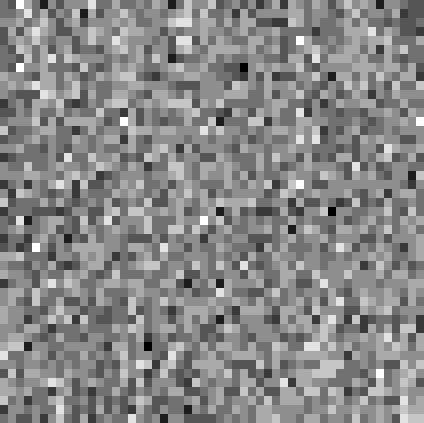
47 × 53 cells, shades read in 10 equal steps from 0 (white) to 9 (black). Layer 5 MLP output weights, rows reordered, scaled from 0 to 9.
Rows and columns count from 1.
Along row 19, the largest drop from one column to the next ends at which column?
45
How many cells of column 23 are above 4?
20
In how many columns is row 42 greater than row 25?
22
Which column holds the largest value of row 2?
11
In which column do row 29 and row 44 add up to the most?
7
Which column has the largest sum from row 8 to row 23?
2
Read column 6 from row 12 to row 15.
3 5 6 3
